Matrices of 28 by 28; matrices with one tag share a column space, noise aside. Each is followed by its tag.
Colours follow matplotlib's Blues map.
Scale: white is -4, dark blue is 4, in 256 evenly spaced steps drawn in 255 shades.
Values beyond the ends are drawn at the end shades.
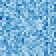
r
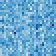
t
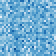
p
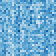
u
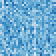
t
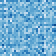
p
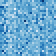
u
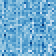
t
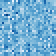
u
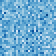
u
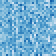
t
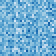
p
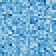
u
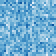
t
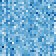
t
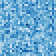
t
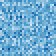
r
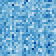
p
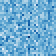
r
